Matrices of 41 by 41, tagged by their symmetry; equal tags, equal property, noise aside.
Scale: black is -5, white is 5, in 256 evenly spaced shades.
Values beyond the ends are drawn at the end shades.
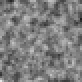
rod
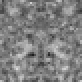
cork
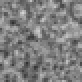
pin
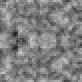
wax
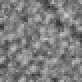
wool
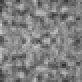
wax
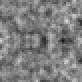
wax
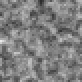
pin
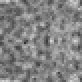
wax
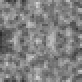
wax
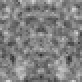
cork
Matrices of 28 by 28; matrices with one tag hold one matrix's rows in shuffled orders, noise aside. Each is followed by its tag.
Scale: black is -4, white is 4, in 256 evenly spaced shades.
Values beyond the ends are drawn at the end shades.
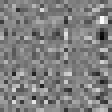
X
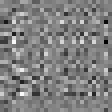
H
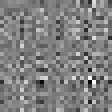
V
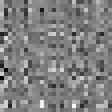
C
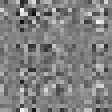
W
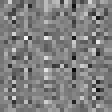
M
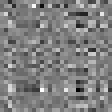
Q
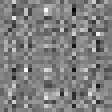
M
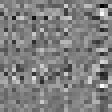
X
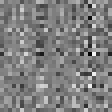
V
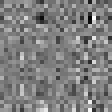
V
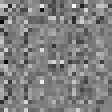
C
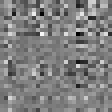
Q
